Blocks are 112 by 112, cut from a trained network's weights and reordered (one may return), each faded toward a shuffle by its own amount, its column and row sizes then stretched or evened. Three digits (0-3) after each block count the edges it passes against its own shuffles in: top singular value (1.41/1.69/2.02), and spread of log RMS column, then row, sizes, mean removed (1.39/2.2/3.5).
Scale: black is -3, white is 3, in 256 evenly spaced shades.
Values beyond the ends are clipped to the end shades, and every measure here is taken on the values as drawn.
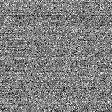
2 0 0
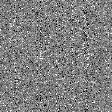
1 2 0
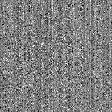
2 1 0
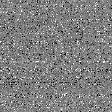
0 1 2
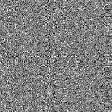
3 1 1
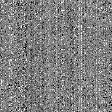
2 2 1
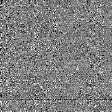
1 2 1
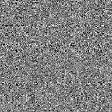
2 1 2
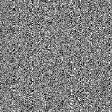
3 2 0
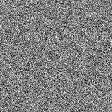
2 0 0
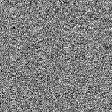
3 0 1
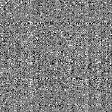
1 0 2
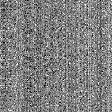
2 1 1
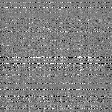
2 0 3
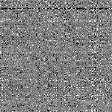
2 2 2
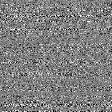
2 0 3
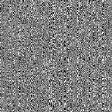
3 3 1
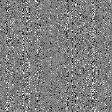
0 3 0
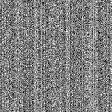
3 0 0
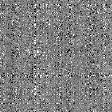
1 2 2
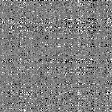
1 2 3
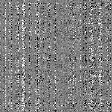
2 3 2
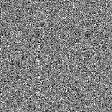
2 1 0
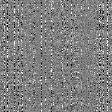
2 3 0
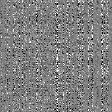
2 3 0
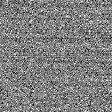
1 1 0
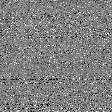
0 0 2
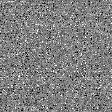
0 1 1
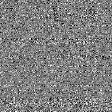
0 1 3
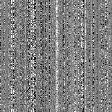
3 3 0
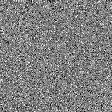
1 0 0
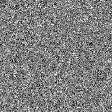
1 1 1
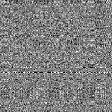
3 0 2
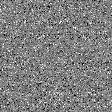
0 0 1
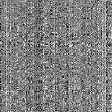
3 2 2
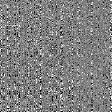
3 3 1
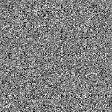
2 1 2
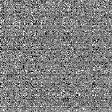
2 2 1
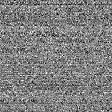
2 0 1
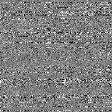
2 1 3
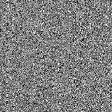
2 1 0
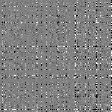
3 3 3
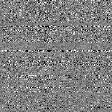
2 2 3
